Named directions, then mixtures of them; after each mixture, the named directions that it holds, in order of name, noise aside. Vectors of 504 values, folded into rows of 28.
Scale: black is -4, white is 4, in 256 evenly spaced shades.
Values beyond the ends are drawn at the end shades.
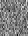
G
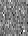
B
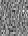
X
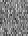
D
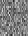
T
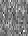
B, D.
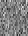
B, G.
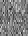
B, D, T.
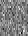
B, T.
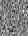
X.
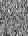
D, G.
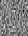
X.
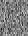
B, D, X.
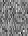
B, D, T.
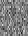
B, T.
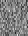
G.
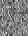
T.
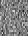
X.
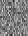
T.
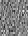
X.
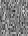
B, G, X.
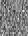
D, T, X.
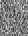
D, G, X.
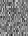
T.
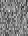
G.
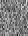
G.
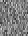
D.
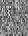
D, T.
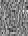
X.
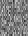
T.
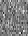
B, D, X.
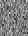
D, G, T.
